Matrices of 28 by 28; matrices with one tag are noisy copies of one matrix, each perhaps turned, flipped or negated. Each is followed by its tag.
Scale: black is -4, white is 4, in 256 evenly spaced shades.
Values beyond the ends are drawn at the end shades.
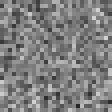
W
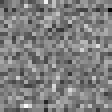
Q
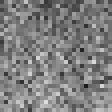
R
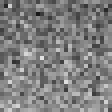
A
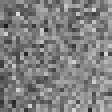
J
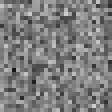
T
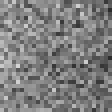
R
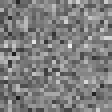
W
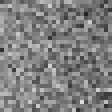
A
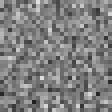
W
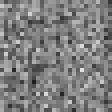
T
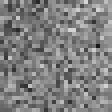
J
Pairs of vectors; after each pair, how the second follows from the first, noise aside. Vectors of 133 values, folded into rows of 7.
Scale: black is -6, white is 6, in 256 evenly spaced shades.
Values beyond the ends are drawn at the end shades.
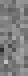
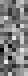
scaled up.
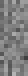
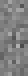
wrapped around, negated, partly zeroed.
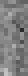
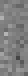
wrapped around, negated, partly zeroed.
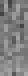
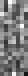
negated, scaled up.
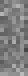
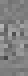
reversed, negated, partly zeroed.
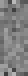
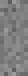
shrunk.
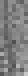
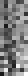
scaled up.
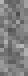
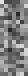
scaled up.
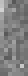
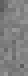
negated, shrunk.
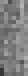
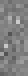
wrapped around, negated, partly zeroed.
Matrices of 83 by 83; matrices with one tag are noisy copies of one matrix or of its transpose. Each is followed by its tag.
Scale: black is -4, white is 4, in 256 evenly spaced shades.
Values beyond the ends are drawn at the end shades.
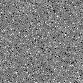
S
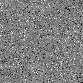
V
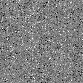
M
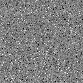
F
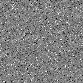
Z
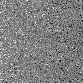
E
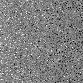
E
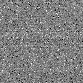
M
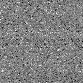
M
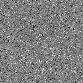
Z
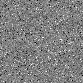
Z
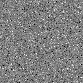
F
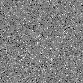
Z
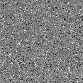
F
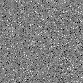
F
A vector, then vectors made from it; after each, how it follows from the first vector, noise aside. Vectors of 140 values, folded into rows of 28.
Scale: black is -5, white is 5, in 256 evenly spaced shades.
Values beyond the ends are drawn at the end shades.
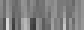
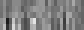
negated.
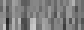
negated.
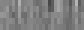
reversed, shrunk.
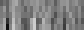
negated.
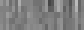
reversed, shrunk.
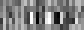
wrapped around, scaled up.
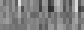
reversed.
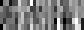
wrapped around, scaled up.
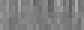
reversed, shrunk.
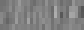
wrapped around, shrunk.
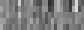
reversed.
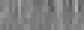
reversed, shrunk.
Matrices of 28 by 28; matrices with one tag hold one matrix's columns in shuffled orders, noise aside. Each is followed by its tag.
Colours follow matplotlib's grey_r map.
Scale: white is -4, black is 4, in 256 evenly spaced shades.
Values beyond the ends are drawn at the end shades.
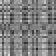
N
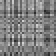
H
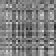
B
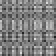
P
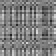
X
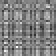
B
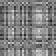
X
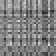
H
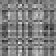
B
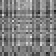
H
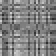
N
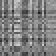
H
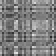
P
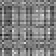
X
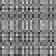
P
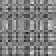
P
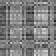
X
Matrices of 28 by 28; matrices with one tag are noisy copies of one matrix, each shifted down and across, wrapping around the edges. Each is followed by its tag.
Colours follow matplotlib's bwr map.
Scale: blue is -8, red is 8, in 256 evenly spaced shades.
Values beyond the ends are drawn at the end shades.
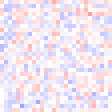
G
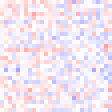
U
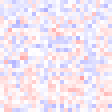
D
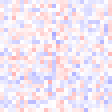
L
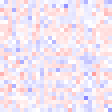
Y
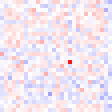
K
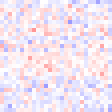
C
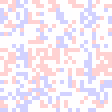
D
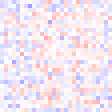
U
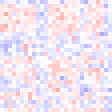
D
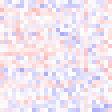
U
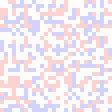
Y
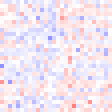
U
